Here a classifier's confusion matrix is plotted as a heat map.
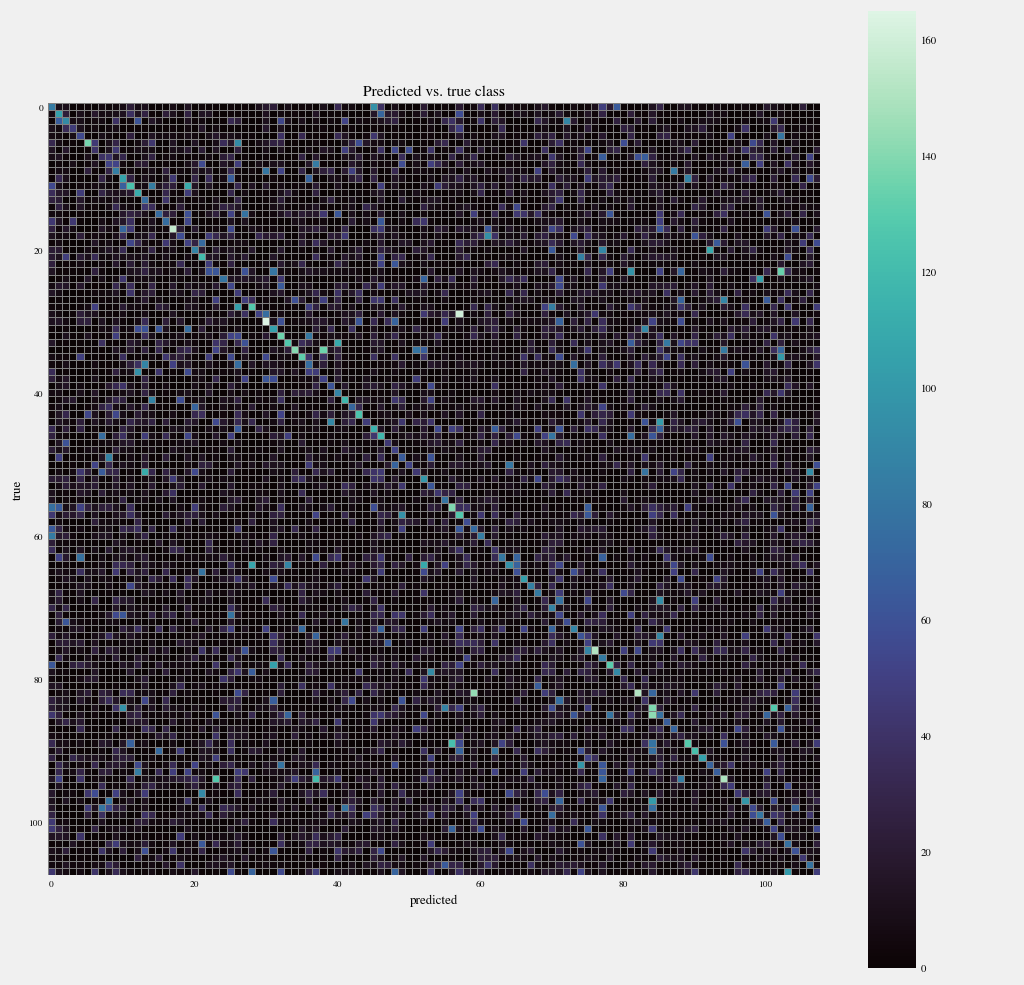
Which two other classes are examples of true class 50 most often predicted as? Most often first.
64, 48
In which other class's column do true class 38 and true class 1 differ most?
46
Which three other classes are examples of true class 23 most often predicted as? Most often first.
102, 81, 31
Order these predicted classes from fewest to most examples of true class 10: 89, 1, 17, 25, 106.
1, 17, 106, 25, 89
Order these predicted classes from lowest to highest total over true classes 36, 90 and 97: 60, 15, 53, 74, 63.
63, 53, 60, 15, 74
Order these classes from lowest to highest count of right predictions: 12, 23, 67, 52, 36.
23, 36, 67, 52, 12
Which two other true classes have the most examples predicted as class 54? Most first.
45, 11
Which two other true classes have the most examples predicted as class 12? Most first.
37, 93
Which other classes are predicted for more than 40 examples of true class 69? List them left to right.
62, 71, 75, 85, 90
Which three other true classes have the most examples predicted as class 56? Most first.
89, 101, 45
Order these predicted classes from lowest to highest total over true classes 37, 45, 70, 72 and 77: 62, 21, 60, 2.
21, 60, 62, 2
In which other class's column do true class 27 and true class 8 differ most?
94
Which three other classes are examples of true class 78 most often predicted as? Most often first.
31, 0, 57
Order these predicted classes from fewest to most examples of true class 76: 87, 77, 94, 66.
77, 87, 66, 94
